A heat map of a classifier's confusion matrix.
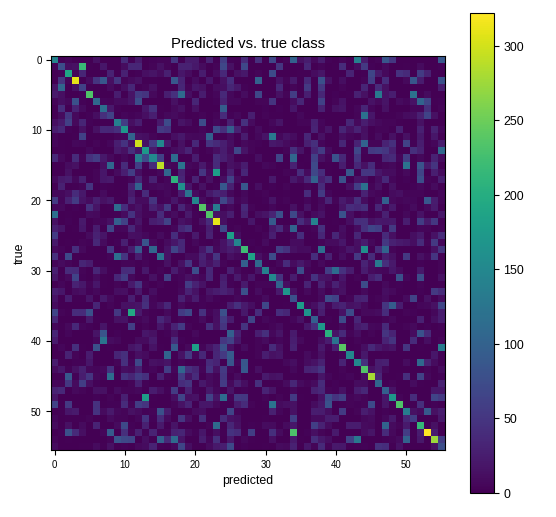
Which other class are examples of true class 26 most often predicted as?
13
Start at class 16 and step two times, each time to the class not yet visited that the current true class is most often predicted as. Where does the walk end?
37
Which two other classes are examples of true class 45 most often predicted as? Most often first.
8, 2
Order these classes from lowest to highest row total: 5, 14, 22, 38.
38, 22, 5, 14
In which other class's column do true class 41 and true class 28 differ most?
20
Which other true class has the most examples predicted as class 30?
35
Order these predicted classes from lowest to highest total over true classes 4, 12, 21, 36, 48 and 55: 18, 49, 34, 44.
49, 34, 44, 18
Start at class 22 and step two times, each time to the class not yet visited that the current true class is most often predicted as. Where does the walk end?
43
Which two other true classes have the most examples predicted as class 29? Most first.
3, 5
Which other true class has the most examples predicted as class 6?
41
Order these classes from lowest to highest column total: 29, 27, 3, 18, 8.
29, 8, 3, 27, 18
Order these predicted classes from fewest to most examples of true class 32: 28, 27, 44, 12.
28, 27, 12, 44
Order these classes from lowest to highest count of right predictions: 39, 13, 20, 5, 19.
19, 20, 13, 39, 5
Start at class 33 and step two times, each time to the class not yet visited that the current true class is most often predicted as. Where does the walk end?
44
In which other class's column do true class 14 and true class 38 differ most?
12
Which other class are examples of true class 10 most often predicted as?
25
